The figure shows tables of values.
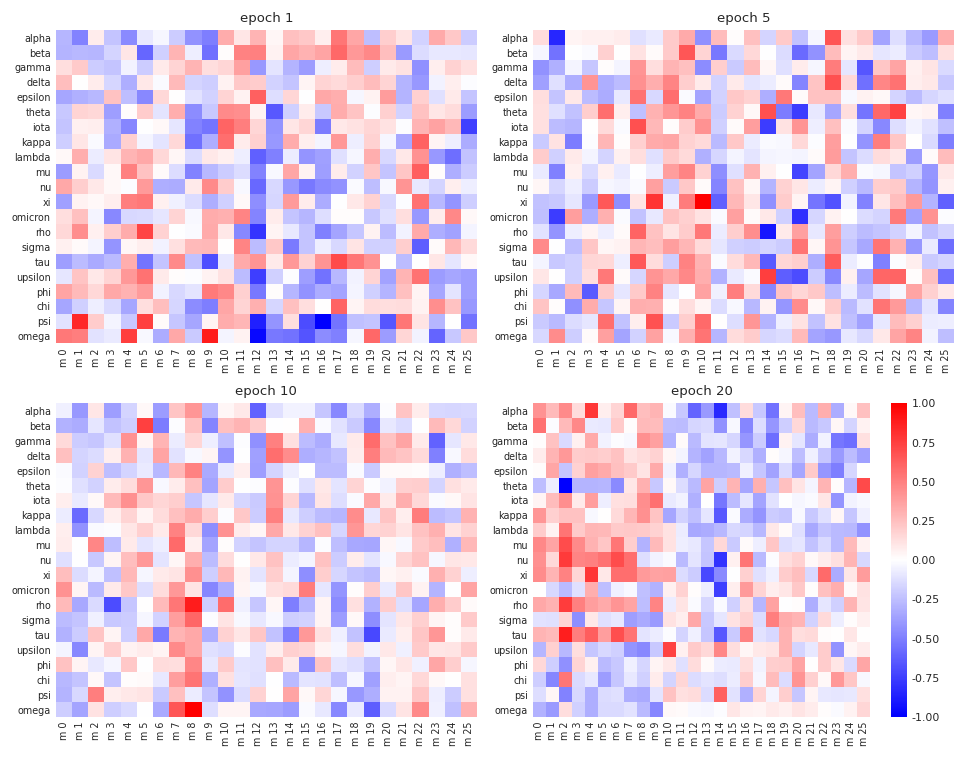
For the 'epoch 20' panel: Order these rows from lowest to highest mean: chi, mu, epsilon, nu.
epsilon, chi, mu, nu
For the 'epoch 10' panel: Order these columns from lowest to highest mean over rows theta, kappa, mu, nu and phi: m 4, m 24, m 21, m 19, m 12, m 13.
m 19, m 12, m 24, m 21, m 4, m 13
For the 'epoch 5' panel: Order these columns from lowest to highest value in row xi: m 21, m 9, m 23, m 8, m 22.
m 8, m 21, m 22, m 23, m 9
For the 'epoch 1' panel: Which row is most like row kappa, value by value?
theta
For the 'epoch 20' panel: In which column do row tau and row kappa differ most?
m 16
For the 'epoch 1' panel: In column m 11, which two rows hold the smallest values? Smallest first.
rho, upsilon
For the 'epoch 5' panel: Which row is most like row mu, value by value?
beta
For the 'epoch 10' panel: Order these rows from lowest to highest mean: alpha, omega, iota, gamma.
alpha, omega, gamma, iota
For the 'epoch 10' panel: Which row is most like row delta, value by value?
gamma
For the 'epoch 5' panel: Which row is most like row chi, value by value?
sigma
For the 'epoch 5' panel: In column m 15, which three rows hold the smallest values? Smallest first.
upsilon, theta, chi
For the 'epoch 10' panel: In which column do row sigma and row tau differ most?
m 15
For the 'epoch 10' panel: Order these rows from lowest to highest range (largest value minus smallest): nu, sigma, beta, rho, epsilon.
nu, epsilon, sigma, beta, rho
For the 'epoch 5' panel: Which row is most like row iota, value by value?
rho
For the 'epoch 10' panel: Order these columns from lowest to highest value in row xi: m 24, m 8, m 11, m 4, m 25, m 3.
m 3, m 25, m 11, m 24, m 4, m 8
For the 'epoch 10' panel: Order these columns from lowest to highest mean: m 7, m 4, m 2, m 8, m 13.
m 2, m 4, m 13, m 7, m 8
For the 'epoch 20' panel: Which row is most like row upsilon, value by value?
psi
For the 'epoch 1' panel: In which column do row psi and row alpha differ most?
m 1
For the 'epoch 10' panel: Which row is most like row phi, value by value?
xi
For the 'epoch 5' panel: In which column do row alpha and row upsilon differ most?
m 18
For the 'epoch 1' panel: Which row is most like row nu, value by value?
phi
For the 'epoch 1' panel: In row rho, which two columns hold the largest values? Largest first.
m 5, m 1
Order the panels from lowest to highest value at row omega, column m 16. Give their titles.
epoch 1, epoch 10, epoch 20, epoch 5
